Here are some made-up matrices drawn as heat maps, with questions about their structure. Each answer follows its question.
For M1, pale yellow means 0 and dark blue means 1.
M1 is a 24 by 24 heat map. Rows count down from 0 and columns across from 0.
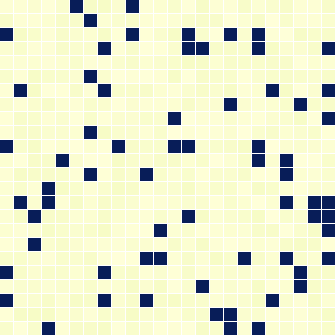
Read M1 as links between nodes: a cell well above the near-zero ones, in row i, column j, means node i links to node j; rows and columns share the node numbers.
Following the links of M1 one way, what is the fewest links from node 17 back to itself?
3
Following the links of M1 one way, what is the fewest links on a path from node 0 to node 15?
7
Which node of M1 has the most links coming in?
node 23
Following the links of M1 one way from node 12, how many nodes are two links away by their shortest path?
10
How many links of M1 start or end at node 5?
2
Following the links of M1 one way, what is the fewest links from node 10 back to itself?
2
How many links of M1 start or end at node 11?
5
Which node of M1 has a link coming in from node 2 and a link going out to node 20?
node 18
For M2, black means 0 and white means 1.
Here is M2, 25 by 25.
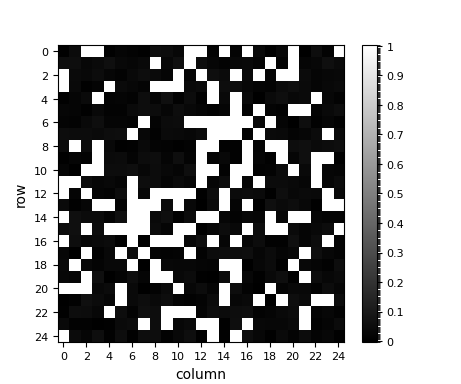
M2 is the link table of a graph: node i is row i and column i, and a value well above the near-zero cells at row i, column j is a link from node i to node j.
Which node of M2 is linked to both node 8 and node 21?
node 19
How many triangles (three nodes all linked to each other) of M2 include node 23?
4
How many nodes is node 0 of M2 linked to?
8
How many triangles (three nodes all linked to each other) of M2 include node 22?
0
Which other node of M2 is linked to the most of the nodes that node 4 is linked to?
node 10
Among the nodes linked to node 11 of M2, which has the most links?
node 15
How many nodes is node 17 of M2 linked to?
5
